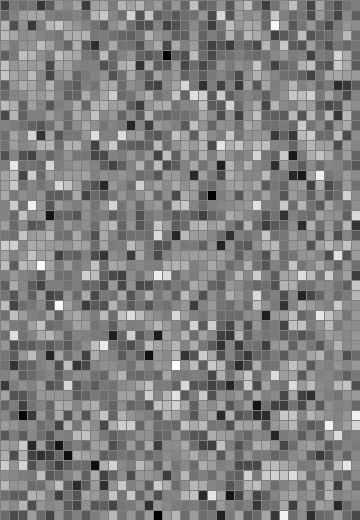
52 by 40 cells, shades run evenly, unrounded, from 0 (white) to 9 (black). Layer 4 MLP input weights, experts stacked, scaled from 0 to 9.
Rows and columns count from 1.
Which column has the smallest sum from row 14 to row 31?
29
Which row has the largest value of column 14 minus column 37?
28
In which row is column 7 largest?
45
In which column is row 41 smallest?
20
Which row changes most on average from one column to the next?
52
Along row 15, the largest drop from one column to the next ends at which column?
25
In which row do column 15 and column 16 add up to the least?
32
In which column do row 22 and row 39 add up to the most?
6
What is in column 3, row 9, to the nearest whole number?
3
